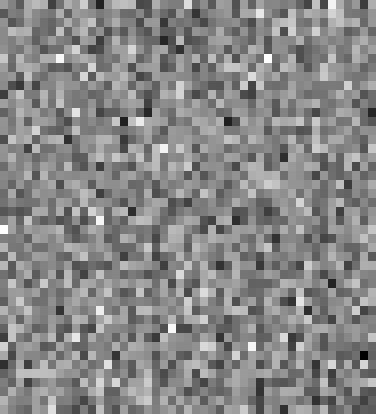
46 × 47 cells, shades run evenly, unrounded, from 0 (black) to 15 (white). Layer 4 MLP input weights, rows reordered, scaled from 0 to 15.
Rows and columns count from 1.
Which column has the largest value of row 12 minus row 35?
8
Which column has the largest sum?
23
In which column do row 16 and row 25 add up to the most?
13
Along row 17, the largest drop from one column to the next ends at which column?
22
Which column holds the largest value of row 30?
39
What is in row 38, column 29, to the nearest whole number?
9
